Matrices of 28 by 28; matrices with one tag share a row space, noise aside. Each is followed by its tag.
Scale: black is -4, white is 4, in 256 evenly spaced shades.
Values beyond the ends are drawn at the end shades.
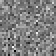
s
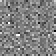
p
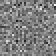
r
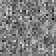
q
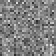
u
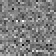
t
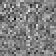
s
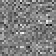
t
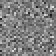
u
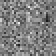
s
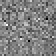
q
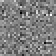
t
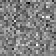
s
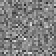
r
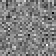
q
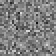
s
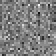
p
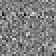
q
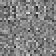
s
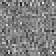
q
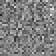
u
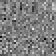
q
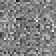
s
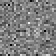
s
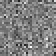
r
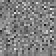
u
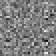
u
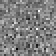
s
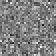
p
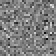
u
